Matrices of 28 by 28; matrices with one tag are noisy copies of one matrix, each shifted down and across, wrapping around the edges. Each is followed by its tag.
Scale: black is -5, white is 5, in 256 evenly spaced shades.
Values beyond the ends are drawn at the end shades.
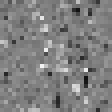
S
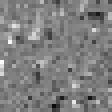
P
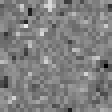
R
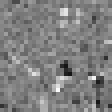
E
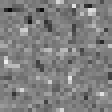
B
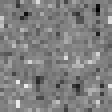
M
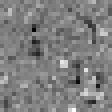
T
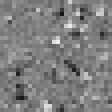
T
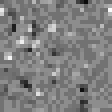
T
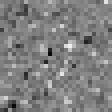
R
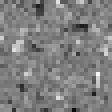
P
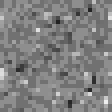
R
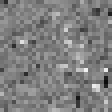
S
